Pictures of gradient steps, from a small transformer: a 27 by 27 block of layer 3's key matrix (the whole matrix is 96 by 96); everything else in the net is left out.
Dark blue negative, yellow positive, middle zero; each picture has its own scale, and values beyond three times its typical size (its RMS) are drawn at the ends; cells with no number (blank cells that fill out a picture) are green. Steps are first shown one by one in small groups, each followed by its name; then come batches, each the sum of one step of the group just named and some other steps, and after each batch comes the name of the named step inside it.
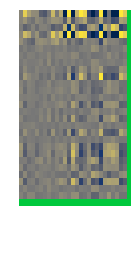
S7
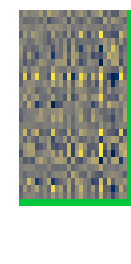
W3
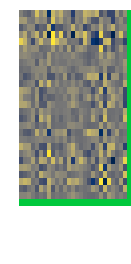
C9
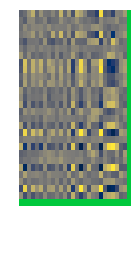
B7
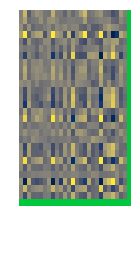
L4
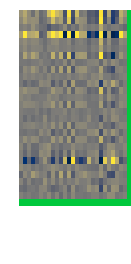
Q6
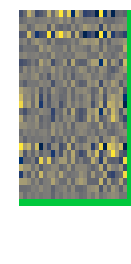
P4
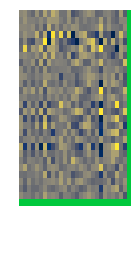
Q6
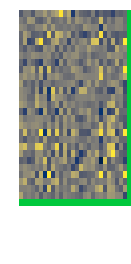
P4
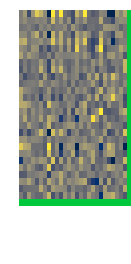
C9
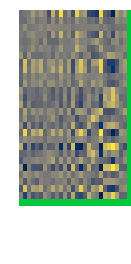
B7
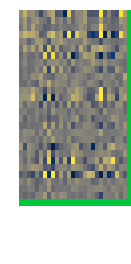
Q6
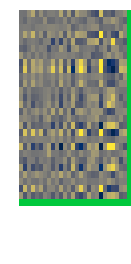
B7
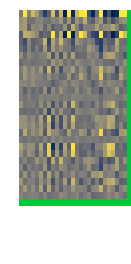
S7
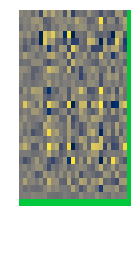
Q6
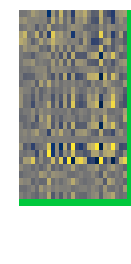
C9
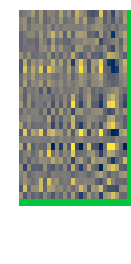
B7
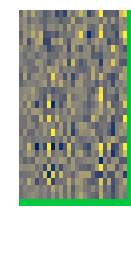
W3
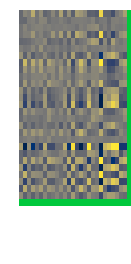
B7
